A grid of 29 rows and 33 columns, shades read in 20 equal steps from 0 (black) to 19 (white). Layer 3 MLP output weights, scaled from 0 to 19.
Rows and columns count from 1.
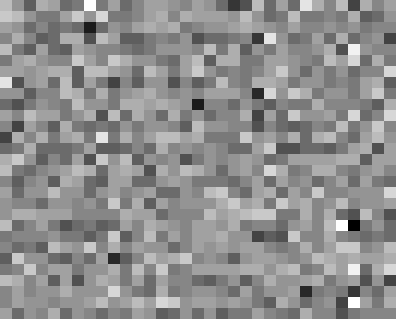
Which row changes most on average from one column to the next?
1
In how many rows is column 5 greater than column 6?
11
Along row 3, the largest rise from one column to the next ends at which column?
9
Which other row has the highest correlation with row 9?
4
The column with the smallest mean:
5
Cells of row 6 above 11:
16
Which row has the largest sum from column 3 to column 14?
28
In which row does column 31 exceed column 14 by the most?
20
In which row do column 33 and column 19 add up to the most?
18
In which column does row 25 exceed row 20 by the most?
30
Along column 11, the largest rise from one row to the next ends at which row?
15
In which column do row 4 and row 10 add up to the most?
7
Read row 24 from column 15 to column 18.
13 15 10 11
